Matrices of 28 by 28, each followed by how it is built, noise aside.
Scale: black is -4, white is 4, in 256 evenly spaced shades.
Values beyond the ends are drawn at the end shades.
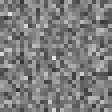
repeating rows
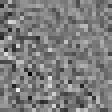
lower triangular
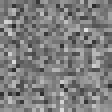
blocks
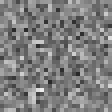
repeating rows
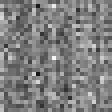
blocks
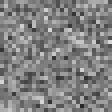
noise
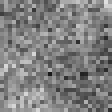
smooth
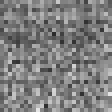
blocks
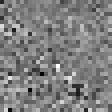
lower triangular
